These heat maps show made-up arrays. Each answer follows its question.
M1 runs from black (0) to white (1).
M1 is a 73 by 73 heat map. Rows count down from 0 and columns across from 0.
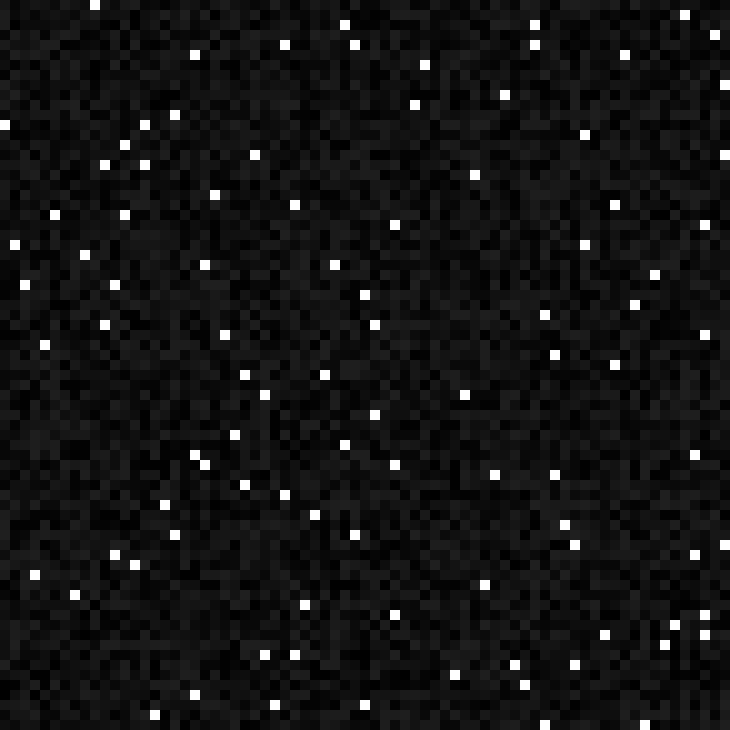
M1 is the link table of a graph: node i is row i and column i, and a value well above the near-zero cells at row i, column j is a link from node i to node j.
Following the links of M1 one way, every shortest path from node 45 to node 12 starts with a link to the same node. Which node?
node 19
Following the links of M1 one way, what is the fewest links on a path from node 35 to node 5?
5
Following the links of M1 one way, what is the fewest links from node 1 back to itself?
8
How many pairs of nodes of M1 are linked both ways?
4
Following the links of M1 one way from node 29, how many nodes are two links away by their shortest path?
1
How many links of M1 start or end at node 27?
2
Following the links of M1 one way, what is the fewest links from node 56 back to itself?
8
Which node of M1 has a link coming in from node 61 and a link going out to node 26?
node 39
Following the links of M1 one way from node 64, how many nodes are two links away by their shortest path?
2
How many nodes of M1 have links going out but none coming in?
4
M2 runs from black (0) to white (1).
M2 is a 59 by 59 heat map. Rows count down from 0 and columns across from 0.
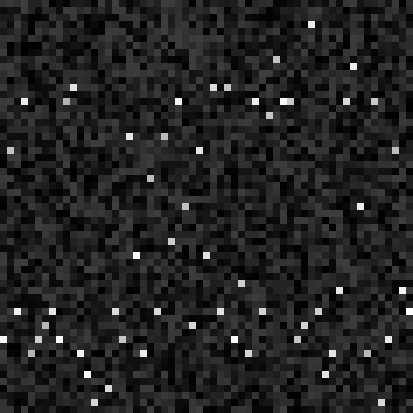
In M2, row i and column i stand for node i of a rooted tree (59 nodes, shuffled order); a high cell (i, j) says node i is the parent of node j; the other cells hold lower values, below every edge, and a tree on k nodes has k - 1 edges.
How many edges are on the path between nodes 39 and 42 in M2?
3
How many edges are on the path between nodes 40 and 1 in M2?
4
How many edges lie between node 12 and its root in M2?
2
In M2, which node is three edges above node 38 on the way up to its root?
3
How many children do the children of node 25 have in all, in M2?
3
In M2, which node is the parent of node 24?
34
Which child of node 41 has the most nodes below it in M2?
48
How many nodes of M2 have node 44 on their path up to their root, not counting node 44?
9
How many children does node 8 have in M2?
1
